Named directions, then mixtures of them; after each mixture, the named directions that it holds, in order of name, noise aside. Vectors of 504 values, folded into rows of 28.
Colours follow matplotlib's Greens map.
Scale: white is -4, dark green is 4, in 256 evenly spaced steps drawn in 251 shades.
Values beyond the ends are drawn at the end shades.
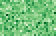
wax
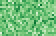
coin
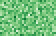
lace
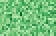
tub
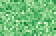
wax.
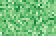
coin.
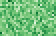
coin.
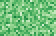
lace, tub.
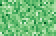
coin, wax.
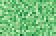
lace, tub.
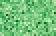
wax.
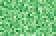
lace.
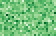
wax.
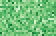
coin.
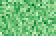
coin, wax.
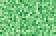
lace, tub.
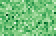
wax.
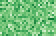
coin, tub.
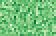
coin, lace.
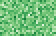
lace.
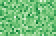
lace.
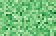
tub, wax.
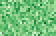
coin, wax.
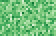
tub, wax.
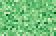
tub, wax.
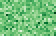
tub, wax.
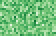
coin, lace.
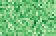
coin.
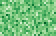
coin, wax.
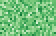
lace, tub.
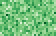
coin, wax.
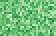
tub.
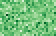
wax.
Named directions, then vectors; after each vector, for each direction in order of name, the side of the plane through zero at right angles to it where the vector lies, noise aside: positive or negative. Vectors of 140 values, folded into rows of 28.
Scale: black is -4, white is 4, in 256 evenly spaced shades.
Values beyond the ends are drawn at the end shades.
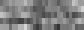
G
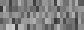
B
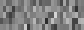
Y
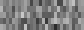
negative, positive, positive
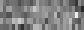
negative, negative, positive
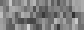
negative, positive, negative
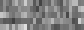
positive, positive, positive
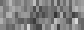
negative, positive, negative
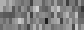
negative, negative, positive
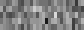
negative, negative, positive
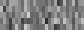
negative, positive, positive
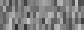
positive, negative, negative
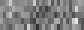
negative, positive, negative
